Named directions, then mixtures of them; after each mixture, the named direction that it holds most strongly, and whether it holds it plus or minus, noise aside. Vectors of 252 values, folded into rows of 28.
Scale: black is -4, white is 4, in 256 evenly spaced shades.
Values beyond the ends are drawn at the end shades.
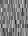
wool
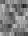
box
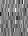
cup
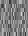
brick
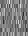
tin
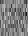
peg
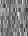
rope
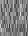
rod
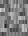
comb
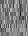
rod, minus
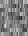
comb, minus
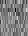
rope, minus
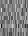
wool, plus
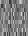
brick, plus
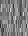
rod, minus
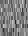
wool, plus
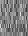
rod, plus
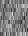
brick, minus
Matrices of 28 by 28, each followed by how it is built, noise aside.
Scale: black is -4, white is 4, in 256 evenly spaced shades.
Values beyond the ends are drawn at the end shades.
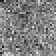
smooth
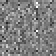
uneven columns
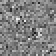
block diagonal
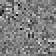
block diagonal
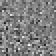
lower triangular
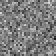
noise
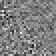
lower triangular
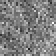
smooth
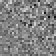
upper triangular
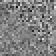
upper triangular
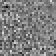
lower triangular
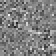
block diagonal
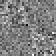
block diagonal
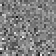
lower triangular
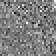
upper triangular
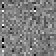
uneven columns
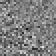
lower triangular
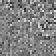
upper triangular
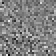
lower triangular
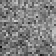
smooth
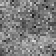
smooth
